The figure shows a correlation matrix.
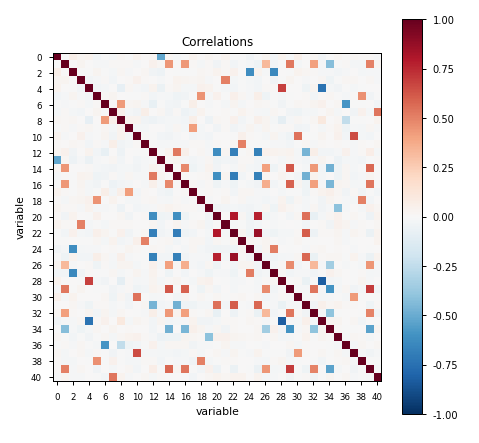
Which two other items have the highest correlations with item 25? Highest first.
22, 20
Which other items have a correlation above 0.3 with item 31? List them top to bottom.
20, 22, 25
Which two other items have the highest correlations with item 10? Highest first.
37, 30
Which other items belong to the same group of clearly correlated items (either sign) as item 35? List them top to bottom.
19
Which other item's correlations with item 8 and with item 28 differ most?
33
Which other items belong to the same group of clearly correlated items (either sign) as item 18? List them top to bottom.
5, 38
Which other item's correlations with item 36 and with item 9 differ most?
6
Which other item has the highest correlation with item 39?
29
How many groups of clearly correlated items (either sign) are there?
13
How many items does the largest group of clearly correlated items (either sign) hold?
8
